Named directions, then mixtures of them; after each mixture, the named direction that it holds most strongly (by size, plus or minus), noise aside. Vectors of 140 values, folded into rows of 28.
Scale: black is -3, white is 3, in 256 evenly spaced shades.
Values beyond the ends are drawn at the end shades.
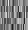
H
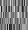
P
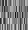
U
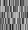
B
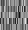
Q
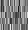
B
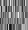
P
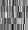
H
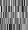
P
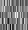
U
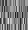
U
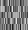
B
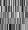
P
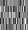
Q
